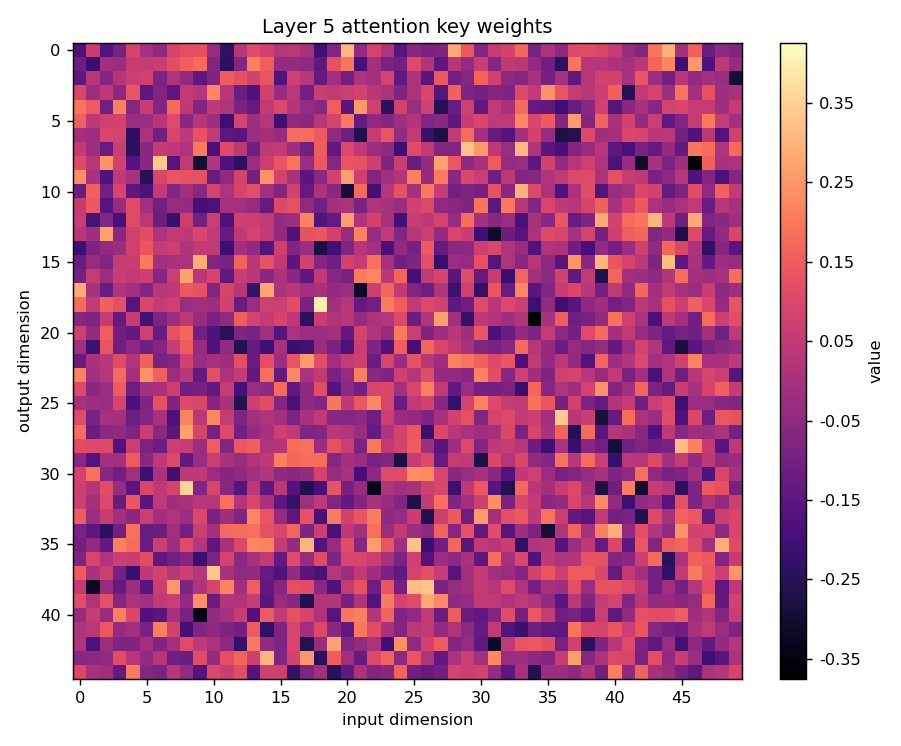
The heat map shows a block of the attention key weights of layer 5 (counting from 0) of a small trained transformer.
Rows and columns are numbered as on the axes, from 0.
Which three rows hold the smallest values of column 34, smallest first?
19, 44, 18
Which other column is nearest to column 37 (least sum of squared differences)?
6
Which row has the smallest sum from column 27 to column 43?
28
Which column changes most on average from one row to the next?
17
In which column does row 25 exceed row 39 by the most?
22
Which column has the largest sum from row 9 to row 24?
42
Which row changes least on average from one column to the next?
30
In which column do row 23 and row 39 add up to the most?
26
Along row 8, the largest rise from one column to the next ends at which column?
47
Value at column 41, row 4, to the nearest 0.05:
-0.05
